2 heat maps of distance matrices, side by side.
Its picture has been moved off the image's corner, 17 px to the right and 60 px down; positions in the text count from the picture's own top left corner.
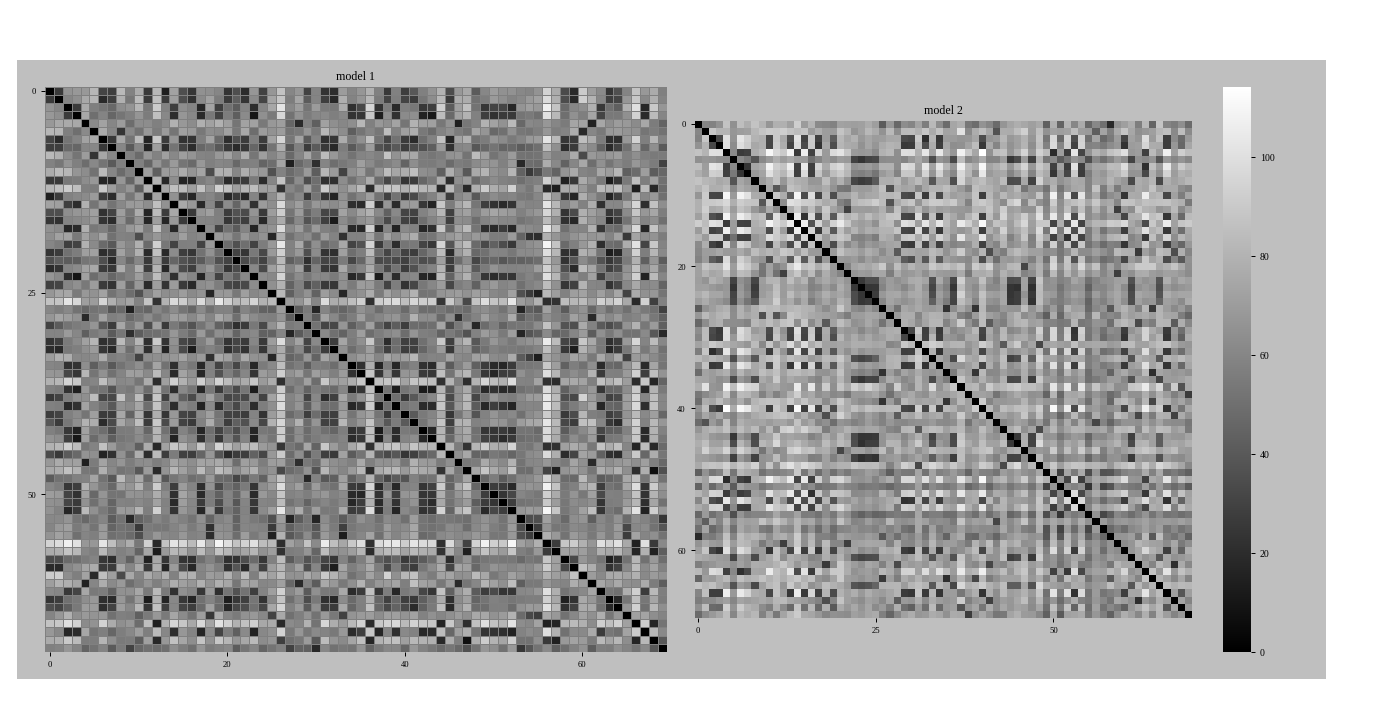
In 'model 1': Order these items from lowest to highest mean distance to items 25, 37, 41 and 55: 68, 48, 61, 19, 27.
27, 19, 48, 61, 68
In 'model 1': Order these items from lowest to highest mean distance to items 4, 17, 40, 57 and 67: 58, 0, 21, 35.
21, 58, 35, 0
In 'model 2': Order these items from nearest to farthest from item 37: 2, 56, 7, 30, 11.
30, 2, 11, 56, 7
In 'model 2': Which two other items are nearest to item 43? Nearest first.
48, 31
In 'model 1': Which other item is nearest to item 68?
47
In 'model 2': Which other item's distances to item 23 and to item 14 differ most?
45
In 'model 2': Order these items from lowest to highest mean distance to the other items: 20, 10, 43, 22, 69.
22, 69, 10, 43, 20
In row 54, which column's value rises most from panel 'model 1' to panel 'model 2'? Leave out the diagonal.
10
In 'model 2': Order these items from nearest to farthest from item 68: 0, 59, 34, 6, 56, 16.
34, 59, 0, 56, 16, 6
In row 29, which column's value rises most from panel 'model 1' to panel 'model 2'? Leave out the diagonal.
48
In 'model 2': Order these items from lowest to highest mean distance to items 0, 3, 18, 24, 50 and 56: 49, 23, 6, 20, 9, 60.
23, 49, 60, 6, 9, 20
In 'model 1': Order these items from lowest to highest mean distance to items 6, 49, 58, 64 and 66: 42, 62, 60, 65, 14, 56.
42, 62, 14, 65, 60, 56
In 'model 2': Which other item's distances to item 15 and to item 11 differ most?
13
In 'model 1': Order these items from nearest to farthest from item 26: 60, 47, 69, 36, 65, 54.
36, 47, 69, 54, 65, 60
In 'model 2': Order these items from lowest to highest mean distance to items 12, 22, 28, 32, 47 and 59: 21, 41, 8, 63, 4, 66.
21, 8, 66, 41, 63, 4
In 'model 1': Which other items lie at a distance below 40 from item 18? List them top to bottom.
10, 25, 33, 54, 55, 65
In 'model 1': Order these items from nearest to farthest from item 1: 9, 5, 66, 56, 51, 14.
9, 51, 14, 5, 66, 56
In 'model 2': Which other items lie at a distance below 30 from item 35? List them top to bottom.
26, 39, 64
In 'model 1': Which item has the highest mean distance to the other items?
56
